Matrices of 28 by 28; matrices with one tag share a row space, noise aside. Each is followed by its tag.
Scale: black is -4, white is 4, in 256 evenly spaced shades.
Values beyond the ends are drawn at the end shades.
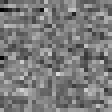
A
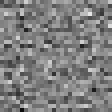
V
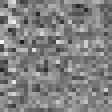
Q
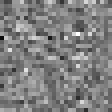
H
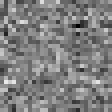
Q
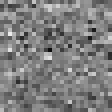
V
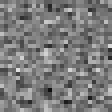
V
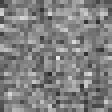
A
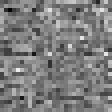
A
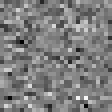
H
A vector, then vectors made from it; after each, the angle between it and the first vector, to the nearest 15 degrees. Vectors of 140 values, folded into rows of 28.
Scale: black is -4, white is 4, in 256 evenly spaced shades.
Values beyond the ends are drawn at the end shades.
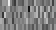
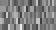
90 degrees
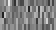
30 degrees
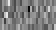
45 degrees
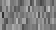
60 degrees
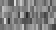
120 degrees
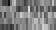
135 degrees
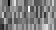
150 degrees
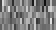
75 degrees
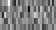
30 degrees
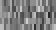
75 degrees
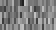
75 degrees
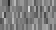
165 degrees
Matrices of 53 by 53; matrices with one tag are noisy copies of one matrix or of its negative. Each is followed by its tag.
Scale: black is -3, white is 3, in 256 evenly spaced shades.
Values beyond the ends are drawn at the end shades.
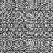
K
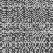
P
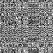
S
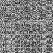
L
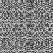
K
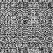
S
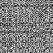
P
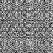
K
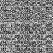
L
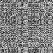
S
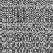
P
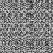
K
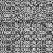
L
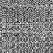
P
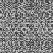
K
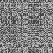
S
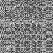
L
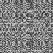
K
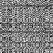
P
